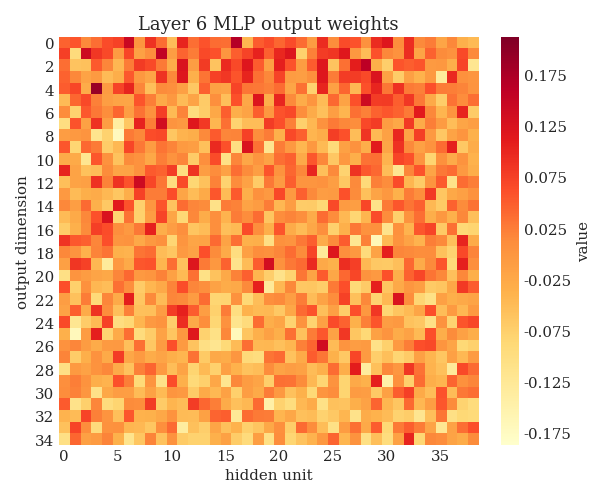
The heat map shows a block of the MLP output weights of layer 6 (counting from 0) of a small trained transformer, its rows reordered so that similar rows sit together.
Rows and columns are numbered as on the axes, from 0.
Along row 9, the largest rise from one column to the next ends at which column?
17
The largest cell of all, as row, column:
4, 3
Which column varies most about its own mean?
29
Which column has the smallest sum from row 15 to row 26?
16
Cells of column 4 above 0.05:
6
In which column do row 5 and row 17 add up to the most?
28
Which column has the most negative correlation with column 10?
30
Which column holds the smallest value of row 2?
38
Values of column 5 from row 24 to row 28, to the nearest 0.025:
-0.1 -0.025 0 0.075 -0.025
